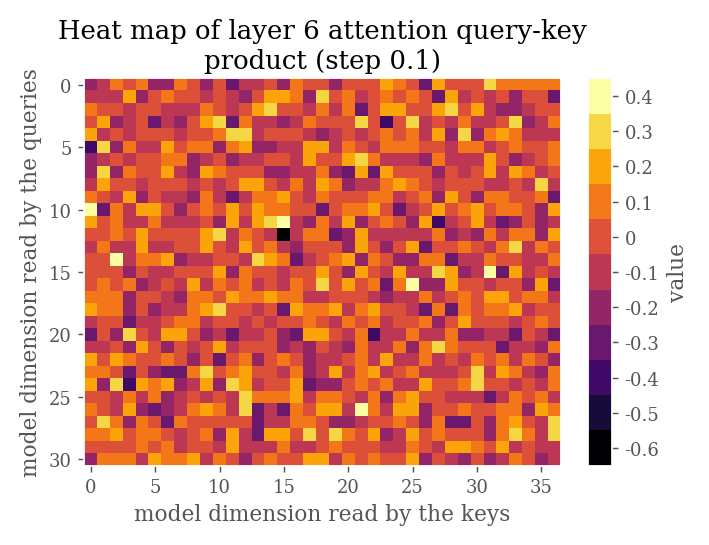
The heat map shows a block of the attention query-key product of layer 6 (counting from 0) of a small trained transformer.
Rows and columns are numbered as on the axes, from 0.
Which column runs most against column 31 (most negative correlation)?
25
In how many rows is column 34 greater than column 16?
10
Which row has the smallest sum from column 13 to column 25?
12
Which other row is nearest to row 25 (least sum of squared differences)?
8
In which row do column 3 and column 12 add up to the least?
19
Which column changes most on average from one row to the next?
15
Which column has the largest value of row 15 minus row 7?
27
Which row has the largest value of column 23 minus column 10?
22
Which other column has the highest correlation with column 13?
14
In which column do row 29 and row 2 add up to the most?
28
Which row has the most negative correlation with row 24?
20
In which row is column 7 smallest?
23
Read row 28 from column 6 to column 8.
0 -0.1 0
